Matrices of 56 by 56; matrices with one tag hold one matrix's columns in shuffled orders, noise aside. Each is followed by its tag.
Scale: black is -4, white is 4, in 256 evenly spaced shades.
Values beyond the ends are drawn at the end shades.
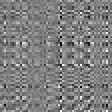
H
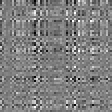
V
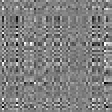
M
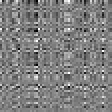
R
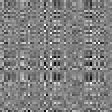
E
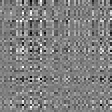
V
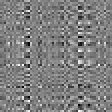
H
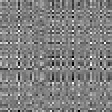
E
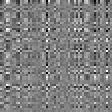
R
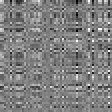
R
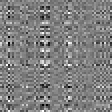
H
